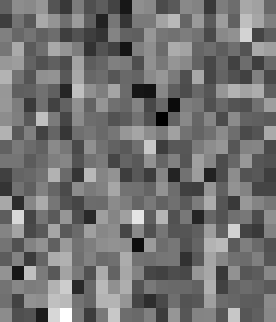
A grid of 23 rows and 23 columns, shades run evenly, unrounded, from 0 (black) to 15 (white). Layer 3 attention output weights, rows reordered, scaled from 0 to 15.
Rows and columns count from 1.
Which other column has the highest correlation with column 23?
12
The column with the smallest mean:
16
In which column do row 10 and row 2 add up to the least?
9
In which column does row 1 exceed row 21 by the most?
7
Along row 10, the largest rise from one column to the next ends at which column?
23
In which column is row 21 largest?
6
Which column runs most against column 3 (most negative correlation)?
2
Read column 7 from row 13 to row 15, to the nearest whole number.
3 8 4
